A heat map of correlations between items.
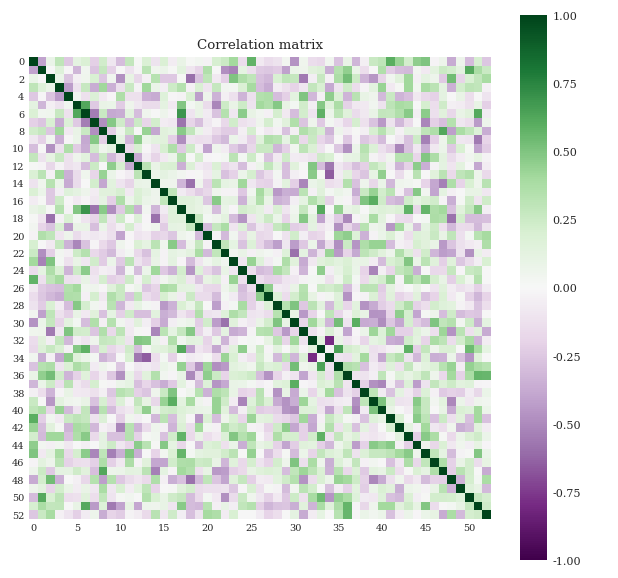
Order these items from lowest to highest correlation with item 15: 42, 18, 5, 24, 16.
24, 18, 42, 5, 16
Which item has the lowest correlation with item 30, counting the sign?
22
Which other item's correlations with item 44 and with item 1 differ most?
0
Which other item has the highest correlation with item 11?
45
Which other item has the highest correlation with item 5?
6
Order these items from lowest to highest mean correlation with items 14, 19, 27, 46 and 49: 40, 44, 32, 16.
44, 40, 16, 32
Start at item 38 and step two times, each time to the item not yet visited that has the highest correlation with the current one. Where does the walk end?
39
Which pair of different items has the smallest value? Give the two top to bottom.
32, 34
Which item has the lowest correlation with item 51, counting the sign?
9
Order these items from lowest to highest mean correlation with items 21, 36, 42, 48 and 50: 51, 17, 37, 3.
37, 17, 3, 51
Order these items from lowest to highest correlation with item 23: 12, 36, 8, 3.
8, 12, 3, 36
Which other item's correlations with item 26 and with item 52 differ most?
36
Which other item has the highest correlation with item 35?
33
